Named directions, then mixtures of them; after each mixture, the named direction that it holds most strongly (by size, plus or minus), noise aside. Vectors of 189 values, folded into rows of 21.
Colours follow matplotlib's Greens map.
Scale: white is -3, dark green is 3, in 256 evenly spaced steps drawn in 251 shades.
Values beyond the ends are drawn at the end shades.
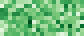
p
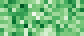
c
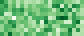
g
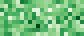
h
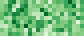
c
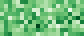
h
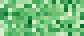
p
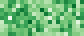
p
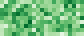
p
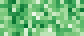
c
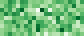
h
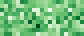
h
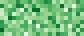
p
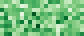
h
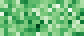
h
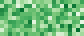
p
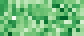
g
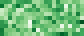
p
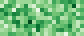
p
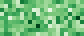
h
